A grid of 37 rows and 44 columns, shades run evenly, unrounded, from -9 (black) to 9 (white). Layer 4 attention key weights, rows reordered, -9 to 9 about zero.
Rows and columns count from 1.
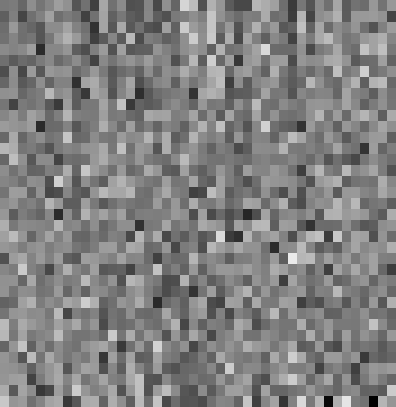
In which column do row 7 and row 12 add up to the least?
5
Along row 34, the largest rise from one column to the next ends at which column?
26
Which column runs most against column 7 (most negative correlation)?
12
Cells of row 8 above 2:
9
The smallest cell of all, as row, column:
37, 42
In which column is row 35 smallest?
4
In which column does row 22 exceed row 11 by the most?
25
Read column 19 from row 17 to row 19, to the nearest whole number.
2 3 -1
